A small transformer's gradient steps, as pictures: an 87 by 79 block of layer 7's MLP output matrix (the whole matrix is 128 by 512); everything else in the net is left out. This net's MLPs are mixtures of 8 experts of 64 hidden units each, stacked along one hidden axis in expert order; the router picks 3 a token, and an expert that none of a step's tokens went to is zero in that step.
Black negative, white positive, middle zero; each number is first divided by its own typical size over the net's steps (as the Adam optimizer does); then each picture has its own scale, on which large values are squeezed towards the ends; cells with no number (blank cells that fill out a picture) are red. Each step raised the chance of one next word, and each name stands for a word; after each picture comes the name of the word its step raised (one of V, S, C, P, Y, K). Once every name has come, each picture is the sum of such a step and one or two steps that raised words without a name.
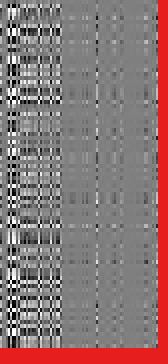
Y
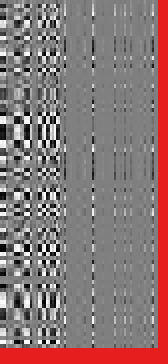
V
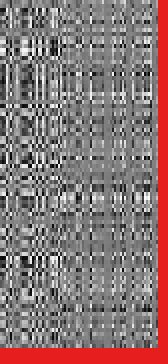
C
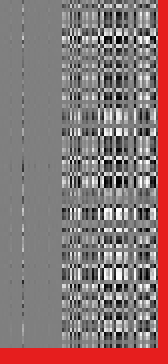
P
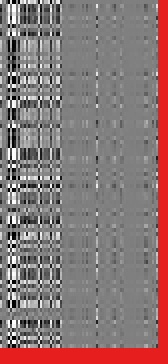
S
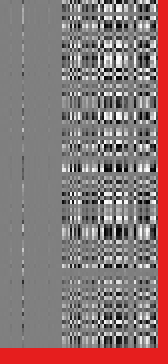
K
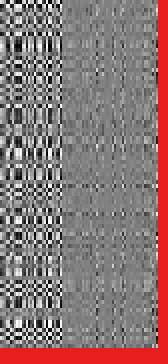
S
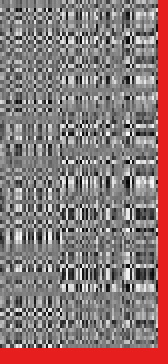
P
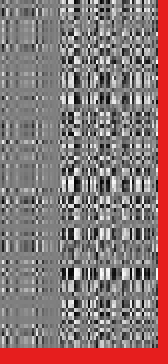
P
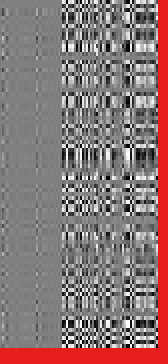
S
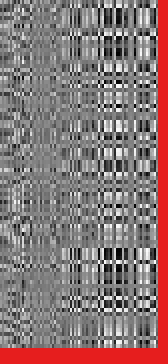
K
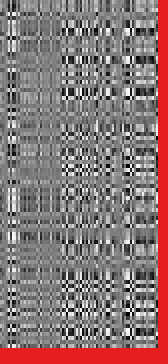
Y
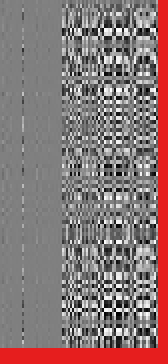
Y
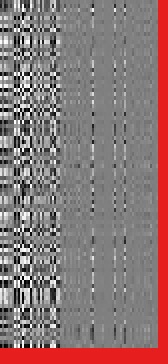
C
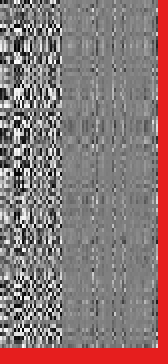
Y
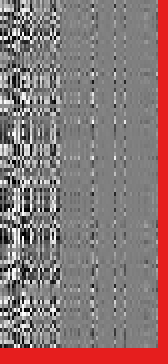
P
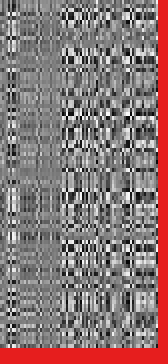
V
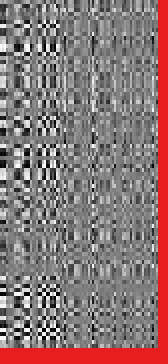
S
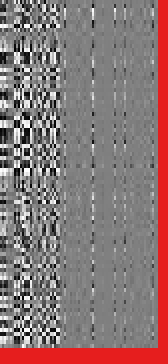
K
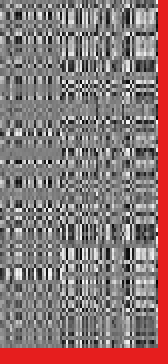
P
